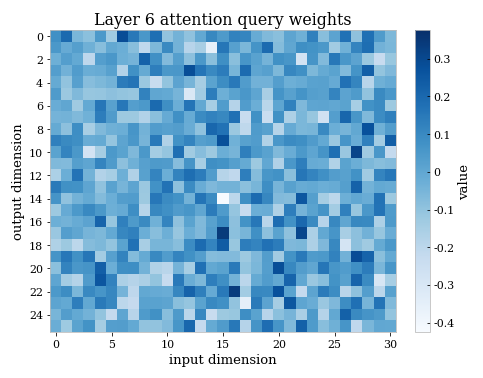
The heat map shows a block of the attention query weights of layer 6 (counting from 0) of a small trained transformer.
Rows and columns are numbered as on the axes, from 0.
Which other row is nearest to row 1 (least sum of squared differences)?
13
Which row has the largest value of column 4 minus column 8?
21
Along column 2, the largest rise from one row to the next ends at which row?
19
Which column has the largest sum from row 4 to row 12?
15
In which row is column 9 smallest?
4
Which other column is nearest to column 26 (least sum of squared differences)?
23
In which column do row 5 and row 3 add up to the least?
6
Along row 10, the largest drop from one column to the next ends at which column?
28
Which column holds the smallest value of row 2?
22
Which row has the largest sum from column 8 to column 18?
3
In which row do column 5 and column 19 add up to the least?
24
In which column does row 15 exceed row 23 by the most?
7
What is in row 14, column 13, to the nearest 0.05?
0.15
